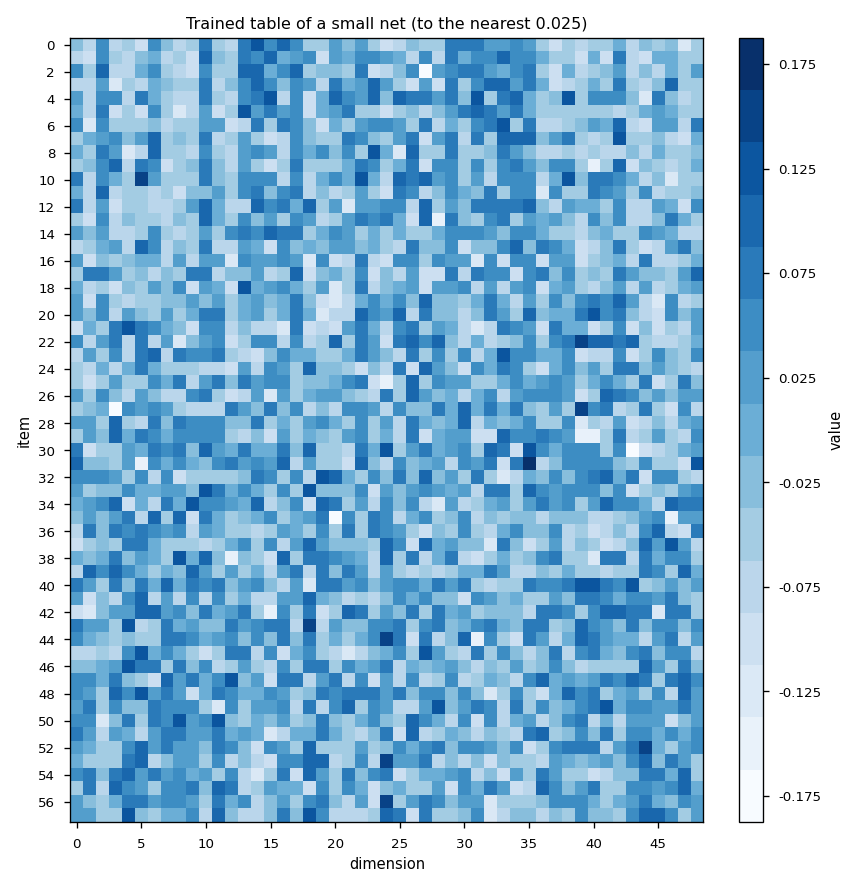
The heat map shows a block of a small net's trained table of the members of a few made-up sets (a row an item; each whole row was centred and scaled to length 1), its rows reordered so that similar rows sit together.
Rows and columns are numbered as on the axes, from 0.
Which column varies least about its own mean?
29
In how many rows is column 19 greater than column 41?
23
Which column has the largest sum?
10
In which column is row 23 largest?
33
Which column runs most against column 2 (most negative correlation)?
8
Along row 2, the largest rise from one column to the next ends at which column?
28
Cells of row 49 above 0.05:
10
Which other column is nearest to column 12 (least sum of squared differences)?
7
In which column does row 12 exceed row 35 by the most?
20
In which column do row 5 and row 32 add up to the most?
31
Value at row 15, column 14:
0
